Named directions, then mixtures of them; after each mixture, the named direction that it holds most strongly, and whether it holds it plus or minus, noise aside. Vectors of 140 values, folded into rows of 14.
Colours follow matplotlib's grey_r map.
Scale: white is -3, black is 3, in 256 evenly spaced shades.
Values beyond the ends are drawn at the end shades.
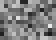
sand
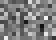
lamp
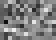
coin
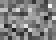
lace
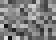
lace, plus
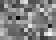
sand, minus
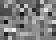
coin, plus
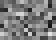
lace, minus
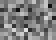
lace, minus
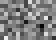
lamp, plus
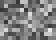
sand, minus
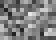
sand, minus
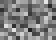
lace, minus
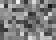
sand, plus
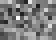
coin, plus
